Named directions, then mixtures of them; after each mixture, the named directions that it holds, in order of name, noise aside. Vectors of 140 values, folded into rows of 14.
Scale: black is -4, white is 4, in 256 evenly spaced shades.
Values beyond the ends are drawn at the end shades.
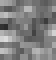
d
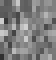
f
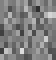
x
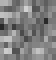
d, f, x.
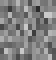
d, f, x.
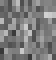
f, x.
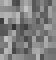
d, f, x.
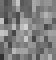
f.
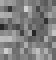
d, x.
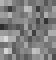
d, x.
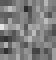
d, x.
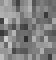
f.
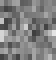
d, f.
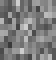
f, x.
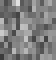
f.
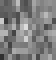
f.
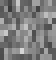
f, x.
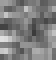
d.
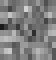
d, x.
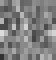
d, f.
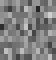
d, f, x.
